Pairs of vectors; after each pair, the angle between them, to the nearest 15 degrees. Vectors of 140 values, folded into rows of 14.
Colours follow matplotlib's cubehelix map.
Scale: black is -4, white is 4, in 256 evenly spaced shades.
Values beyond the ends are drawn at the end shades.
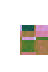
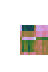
15 degrees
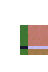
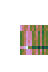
120 degrees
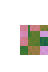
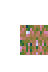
90 degrees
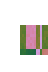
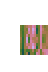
45 degrees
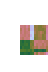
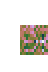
75 degrees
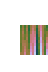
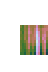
135 degrees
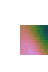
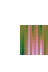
75 degrees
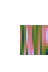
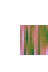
150 degrees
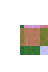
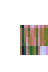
45 degrees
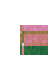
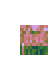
30 degrees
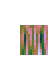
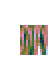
30 degrees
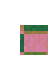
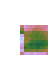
150 degrees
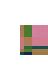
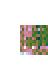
135 degrees
